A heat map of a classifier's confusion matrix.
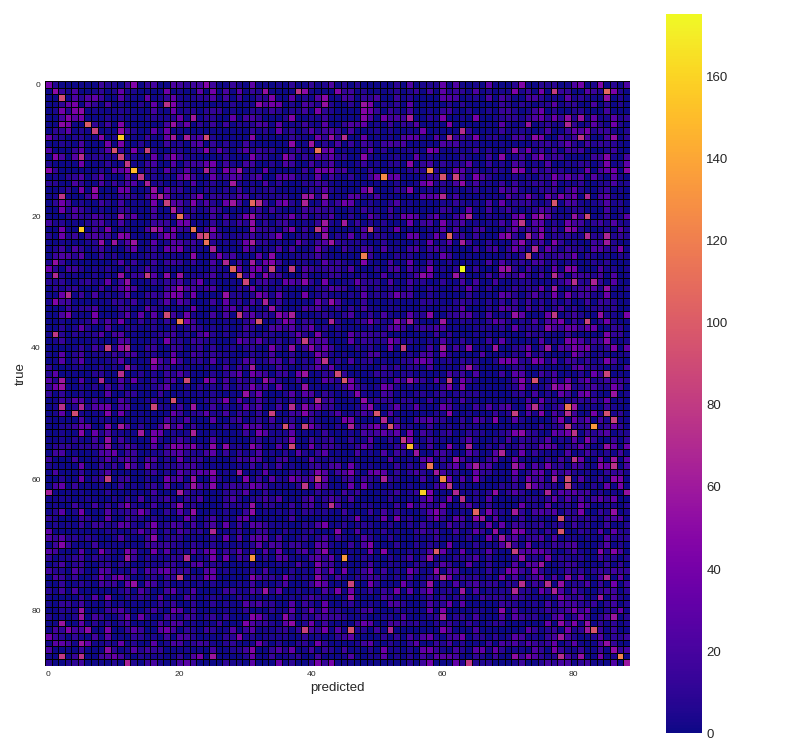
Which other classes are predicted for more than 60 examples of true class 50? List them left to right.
4, 34, 71, 79, 85
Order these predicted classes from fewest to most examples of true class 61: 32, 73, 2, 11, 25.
11, 32, 2, 25, 73
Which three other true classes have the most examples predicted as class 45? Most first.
72, 8, 21
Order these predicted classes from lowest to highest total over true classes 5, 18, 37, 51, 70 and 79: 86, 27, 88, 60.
88, 27, 60, 86
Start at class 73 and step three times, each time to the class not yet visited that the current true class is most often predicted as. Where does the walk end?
82
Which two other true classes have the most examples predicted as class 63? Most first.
28, 7
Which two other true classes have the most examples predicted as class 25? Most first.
68, 87
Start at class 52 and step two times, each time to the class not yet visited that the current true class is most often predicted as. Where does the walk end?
46
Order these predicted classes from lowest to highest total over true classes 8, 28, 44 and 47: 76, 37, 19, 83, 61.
76, 83, 19, 61, 37
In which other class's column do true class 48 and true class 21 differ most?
19
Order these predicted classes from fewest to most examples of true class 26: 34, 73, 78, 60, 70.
70, 78, 60, 34, 73
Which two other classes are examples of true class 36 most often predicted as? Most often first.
20, 32
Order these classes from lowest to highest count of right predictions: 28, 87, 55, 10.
10, 28, 87, 55
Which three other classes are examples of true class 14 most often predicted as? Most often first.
51, 60, 62
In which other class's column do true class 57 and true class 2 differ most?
80
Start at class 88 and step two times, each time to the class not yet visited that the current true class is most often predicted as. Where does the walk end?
43
